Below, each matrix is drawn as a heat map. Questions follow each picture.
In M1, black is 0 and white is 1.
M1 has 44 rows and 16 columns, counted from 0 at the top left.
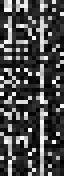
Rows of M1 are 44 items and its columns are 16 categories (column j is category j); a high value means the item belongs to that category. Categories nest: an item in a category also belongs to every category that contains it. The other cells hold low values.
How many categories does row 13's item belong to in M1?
1
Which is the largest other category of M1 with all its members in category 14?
0
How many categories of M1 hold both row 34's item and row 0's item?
5
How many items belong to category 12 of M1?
5
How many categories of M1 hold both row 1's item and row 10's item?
7
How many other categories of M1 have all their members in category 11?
1
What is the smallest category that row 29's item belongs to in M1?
4
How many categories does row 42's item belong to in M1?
3
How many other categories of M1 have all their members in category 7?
2
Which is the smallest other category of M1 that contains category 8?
2
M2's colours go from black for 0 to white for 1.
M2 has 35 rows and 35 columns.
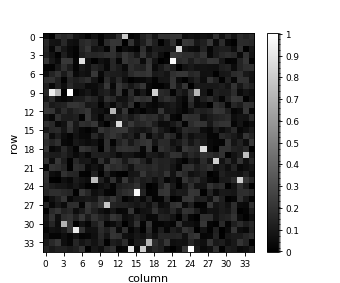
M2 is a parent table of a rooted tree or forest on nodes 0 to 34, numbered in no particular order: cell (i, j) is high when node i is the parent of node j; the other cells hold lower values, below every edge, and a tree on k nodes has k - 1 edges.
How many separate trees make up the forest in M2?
11
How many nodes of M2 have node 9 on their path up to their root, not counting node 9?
10
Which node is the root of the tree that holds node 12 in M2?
34
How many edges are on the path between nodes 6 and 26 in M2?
4
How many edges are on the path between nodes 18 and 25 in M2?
2
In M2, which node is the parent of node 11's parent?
14
